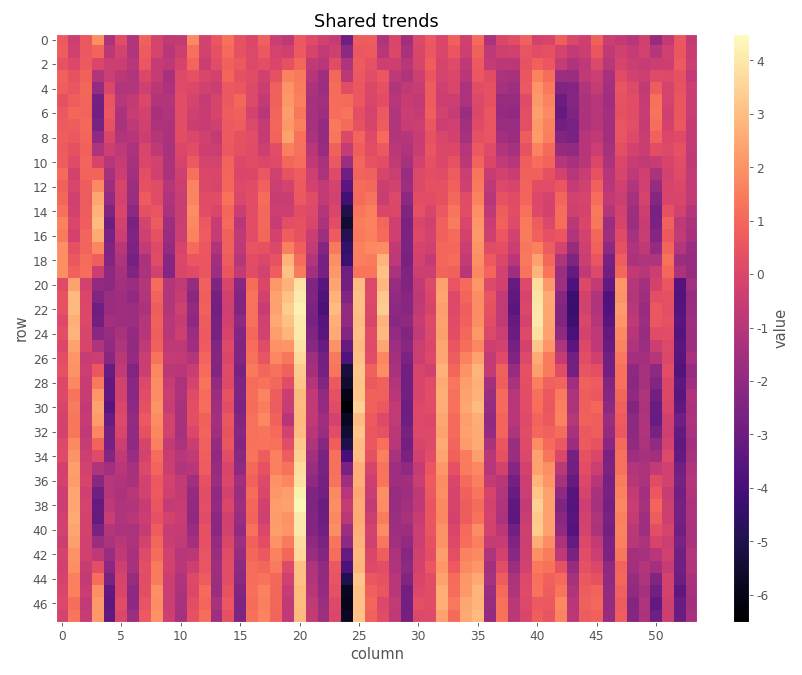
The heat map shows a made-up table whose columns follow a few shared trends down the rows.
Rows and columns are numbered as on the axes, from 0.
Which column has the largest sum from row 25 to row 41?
20
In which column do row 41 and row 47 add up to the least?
24
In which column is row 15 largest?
3
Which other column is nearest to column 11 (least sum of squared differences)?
45
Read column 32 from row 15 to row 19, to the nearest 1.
1 1 1 1 1
